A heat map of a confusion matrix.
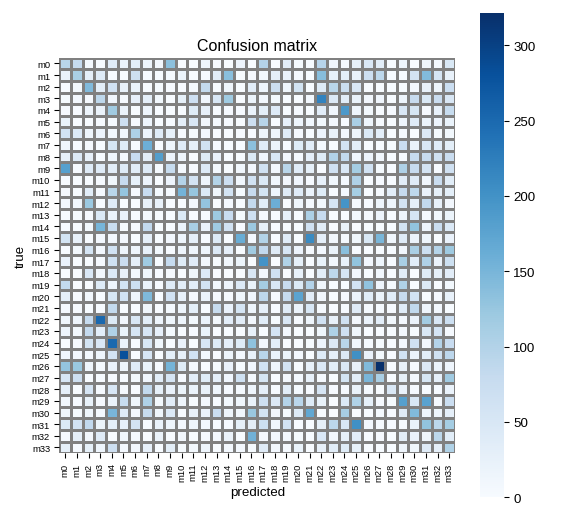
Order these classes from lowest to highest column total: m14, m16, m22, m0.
m14, m0, m22, m16
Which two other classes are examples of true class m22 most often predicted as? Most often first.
m3, m31
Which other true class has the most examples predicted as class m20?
m29
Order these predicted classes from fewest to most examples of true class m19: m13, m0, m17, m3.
m13, m3, m0, m17
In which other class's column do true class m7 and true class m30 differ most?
m21
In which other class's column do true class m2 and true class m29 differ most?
m31
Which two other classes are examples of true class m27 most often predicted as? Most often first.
m26, m33
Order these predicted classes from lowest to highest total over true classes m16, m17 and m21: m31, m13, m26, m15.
m26, m15, m13, m31
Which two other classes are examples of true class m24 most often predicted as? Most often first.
m4, m16
